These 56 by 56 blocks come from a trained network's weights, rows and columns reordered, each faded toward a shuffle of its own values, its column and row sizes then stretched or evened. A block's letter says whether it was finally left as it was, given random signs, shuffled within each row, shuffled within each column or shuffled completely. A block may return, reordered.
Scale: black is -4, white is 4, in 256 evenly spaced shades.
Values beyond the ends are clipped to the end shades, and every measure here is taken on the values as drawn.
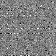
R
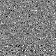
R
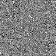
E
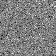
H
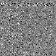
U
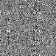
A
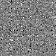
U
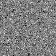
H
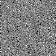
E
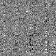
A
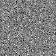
E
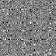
A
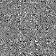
U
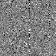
E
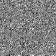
U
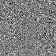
U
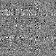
A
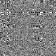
A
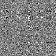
A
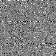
R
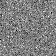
H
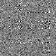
U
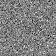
H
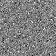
H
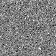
H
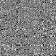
A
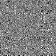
U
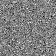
H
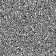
H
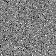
H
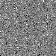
E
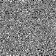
R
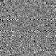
A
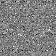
R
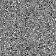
E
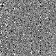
E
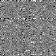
A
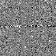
U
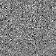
U
